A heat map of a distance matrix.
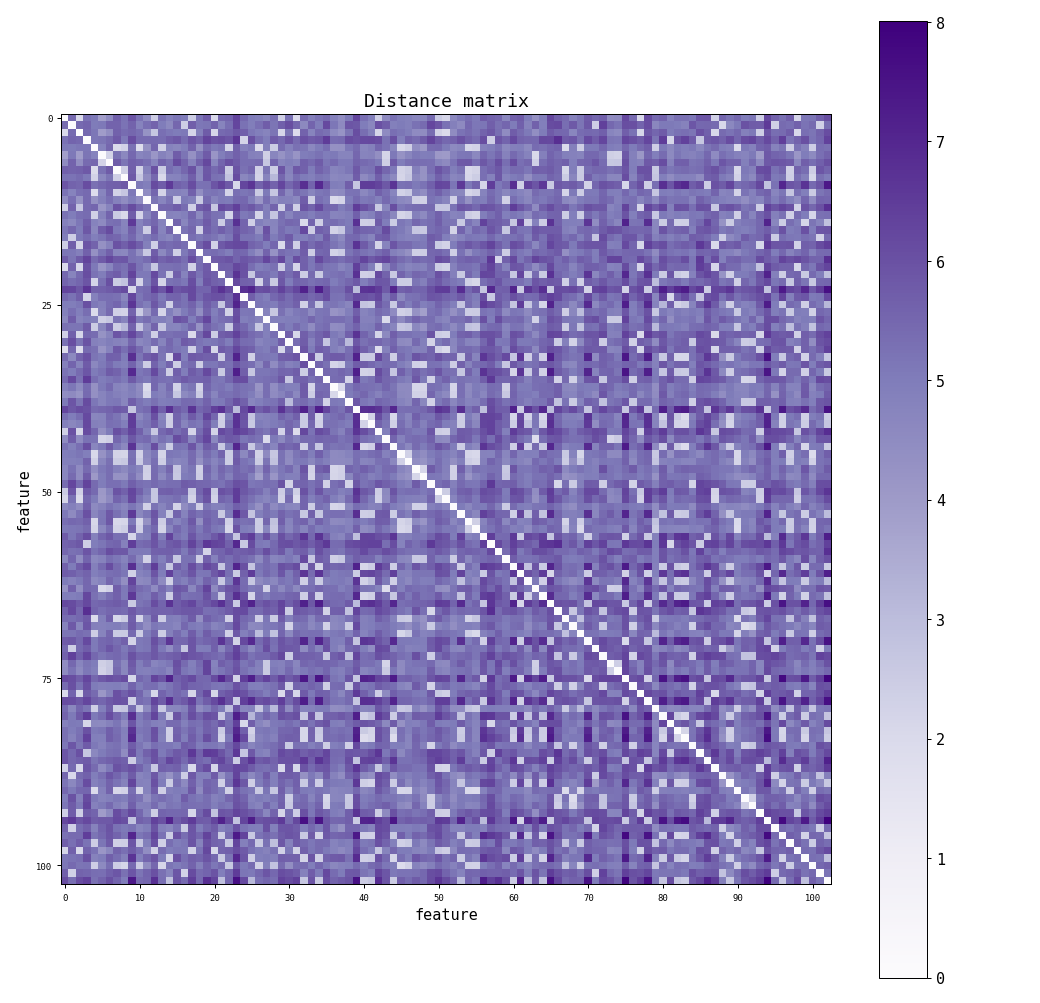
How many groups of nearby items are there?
10
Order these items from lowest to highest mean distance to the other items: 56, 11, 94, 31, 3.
11, 31, 56, 3, 94
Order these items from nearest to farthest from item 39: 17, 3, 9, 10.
9, 10, 3, 17
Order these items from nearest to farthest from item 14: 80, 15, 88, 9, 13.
80, 88, 13, 15, 9
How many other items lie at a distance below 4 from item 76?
10
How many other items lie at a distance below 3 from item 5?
6
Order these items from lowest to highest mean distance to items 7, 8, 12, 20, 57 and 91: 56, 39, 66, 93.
93, 66, 56, 39
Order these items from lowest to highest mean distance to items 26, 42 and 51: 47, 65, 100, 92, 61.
100, 47, 92, 61, 65
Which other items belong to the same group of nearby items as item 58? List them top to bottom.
19
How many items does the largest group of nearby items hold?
19
